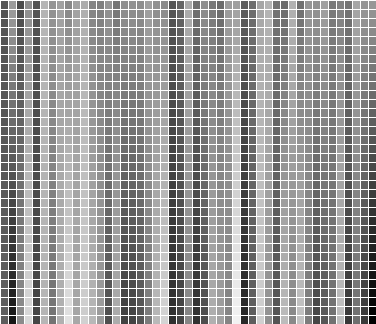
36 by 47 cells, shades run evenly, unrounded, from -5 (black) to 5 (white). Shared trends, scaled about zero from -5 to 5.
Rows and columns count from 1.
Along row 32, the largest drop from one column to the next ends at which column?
31
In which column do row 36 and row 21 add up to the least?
47
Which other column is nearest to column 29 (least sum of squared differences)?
19
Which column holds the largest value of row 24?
30
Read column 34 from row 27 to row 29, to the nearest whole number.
1 1 1
